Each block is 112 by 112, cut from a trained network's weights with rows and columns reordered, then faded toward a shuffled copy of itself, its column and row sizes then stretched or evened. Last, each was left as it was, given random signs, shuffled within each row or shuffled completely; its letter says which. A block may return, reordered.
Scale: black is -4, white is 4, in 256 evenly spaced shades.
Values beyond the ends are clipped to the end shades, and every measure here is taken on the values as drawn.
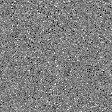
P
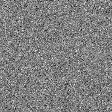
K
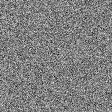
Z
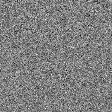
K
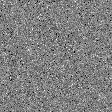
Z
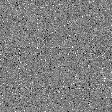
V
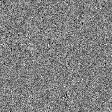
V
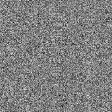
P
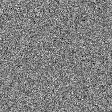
K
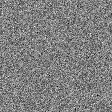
Z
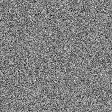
K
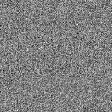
P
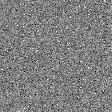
V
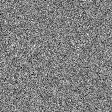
Z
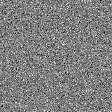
Z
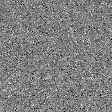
K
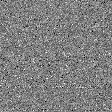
K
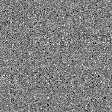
P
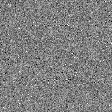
P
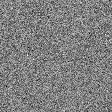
Z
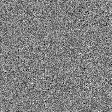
V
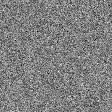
Z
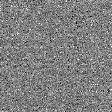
P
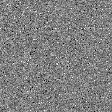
V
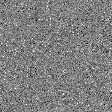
V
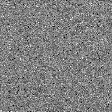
P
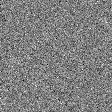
Z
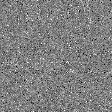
V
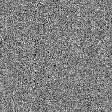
P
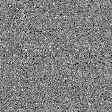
P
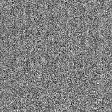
P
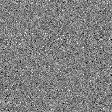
P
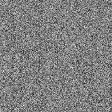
P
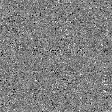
P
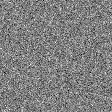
Z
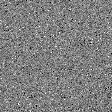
V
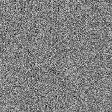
P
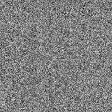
P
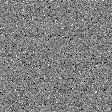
K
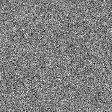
V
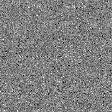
P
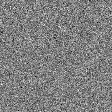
K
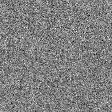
K
